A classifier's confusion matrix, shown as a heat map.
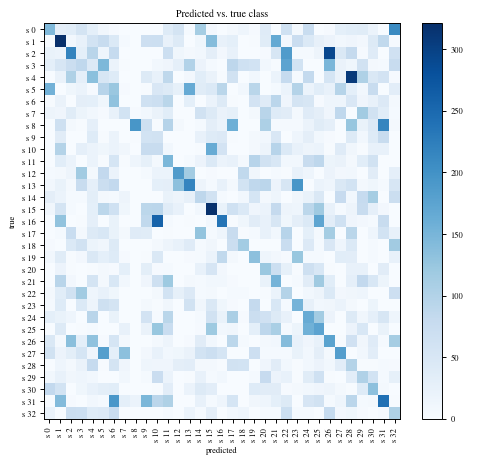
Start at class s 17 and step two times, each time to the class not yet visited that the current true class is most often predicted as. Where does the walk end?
s 30
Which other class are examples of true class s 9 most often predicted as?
s 31
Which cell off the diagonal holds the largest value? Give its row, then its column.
s 4, s 28
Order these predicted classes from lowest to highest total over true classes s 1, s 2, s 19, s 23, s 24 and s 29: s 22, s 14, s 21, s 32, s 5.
s 14, s 32, s 5, s 22, s 21
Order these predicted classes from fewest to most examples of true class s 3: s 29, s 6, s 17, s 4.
s 6, s 4, s 29, s 17
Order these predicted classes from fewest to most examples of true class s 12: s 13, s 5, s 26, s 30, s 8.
s 8, s 26, s 30, s 5, s 13
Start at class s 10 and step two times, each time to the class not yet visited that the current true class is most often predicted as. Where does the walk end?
s 25
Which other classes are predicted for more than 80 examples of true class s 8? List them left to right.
s 11, s 17, s 20, s 28, s 31
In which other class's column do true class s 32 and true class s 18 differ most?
s 17
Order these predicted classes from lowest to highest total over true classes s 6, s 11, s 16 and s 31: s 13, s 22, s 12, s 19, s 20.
s 12, s 13, s 22, s 20, s 19
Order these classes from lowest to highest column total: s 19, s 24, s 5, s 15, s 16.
s 16, s 19, s 5, s 24, s 15
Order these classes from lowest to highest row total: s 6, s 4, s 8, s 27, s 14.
s 14, s 6, s 27, s 8, s 4
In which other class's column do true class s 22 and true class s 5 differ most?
s 0
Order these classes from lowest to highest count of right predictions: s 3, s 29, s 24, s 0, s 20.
s 3, s 29, s 20, s 0, s 24
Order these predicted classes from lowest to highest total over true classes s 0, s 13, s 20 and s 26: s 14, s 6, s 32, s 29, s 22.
s 29, s 6, s 14, s 22, s 32
